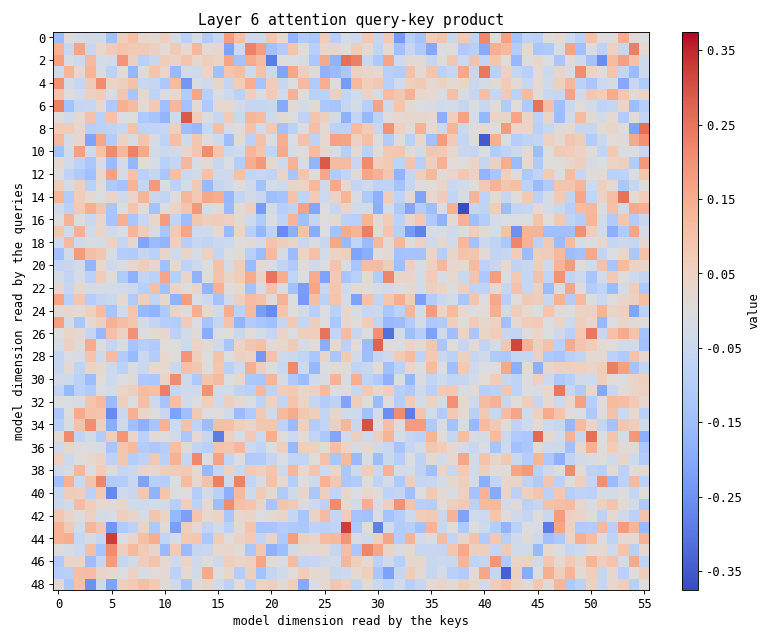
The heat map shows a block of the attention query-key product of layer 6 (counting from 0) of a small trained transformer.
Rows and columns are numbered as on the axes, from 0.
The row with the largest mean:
44
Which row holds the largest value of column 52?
29
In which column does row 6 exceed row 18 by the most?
45
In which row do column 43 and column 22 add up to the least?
17
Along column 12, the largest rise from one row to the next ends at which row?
7
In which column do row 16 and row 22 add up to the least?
23
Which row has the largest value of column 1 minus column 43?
35
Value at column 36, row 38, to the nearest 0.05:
0.05
